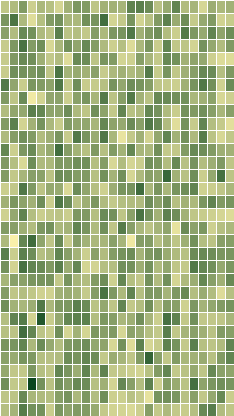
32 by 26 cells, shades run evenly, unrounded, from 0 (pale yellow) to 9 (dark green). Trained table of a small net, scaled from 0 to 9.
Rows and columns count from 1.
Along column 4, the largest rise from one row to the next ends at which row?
9
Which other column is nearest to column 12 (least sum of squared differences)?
19
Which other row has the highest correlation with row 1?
17
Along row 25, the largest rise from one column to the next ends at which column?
5
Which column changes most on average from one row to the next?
15
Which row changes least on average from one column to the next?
32
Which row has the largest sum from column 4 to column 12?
30
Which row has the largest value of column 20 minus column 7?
1
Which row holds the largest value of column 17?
28
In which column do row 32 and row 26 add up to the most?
3
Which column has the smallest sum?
6
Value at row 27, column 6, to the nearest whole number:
4
